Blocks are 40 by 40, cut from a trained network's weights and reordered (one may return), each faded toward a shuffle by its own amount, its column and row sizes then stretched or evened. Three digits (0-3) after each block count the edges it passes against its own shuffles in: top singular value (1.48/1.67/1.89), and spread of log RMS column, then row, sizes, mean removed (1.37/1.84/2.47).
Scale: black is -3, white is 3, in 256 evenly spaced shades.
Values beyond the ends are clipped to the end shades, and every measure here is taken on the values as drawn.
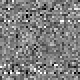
1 1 2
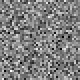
1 0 1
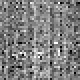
2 1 2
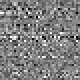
2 0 3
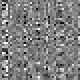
3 3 1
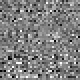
0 0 3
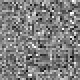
0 1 0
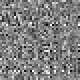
2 2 2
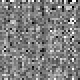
0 1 2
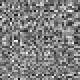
3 0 2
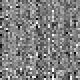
0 2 1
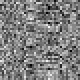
3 1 0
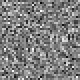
1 1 0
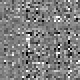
0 3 2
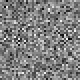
1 0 1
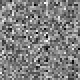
1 1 0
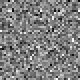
1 0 1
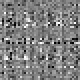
1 1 3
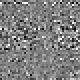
1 2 3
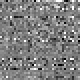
0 1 3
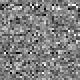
1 1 2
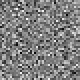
2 1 0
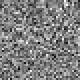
1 0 0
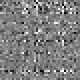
0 2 3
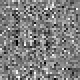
1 2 1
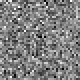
0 1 0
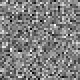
1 0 0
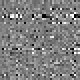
3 2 3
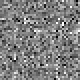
0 1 1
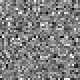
1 0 2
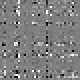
0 3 3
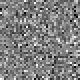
0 2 2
